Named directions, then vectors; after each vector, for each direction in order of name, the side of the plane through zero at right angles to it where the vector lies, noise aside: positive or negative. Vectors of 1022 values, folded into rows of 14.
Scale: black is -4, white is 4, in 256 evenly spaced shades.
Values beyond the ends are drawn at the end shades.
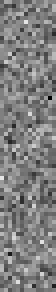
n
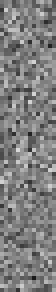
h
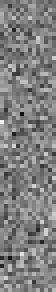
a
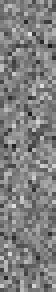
negative, positive, negative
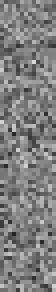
positive, positive, negative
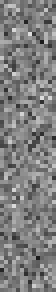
negative, positive, negative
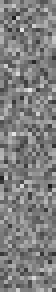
negative, negative, negative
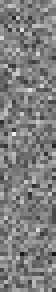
negative, negative, negative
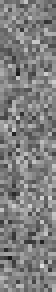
positive, positive, negative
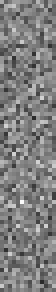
negative, positive, negative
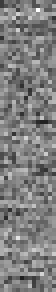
positive, positive, positive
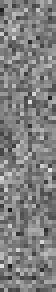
negative, positive, positive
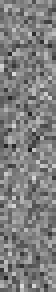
negative, positive, negative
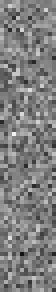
negative, negative, negative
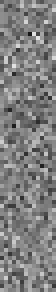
positive, negative, positive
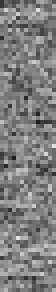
positive, positive, positive
